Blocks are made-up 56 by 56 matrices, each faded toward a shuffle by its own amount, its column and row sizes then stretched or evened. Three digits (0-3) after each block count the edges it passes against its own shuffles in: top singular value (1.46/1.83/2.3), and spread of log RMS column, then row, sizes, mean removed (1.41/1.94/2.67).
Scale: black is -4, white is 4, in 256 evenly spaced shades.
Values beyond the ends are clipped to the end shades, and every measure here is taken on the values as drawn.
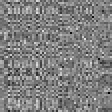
3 2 0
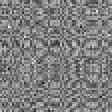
3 0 1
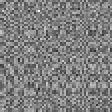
3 0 0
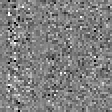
0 2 0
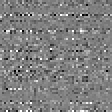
2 1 3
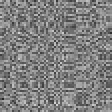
3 1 1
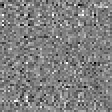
2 1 2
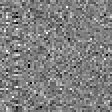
2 1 0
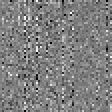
2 3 0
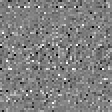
1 0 2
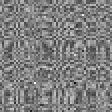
3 1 1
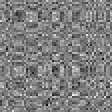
3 1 2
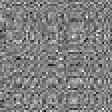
3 0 2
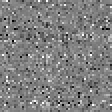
0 1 2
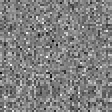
2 0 0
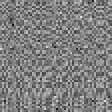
3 0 0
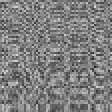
3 2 1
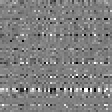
3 1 3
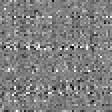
2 0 3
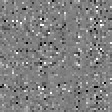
0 2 1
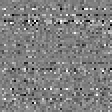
0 1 3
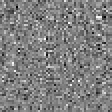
2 1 1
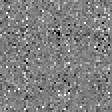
1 2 0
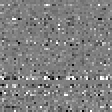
2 1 3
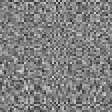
3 0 2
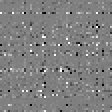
1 2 3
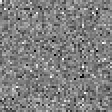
1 0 1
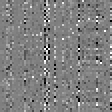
3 3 0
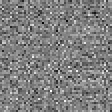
3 0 1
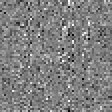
2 2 0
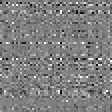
3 1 3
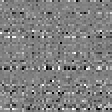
3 1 3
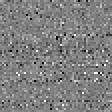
1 0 2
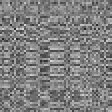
3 0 3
